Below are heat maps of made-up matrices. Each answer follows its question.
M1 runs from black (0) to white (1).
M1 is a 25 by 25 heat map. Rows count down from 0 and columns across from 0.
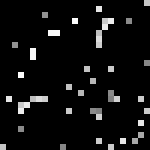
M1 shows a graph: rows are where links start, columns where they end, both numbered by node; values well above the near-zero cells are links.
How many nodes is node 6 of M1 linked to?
1
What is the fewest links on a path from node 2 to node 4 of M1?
6
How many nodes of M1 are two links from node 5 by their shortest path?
6
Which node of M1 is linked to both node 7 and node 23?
node 16
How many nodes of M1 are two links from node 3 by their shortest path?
5
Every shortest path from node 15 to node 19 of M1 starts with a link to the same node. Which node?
node 18
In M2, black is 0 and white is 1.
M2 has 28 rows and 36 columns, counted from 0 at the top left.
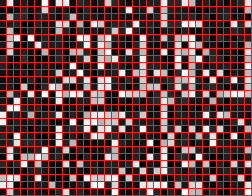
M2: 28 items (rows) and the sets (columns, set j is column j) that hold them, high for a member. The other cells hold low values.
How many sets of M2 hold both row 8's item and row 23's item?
2
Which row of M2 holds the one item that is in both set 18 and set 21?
1
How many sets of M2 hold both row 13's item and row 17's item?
6
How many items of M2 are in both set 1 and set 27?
8
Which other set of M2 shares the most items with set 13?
14
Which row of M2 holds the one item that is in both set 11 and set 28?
3
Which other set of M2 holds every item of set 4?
23
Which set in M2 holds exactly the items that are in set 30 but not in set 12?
24
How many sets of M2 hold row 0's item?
9
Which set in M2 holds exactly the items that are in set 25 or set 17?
20
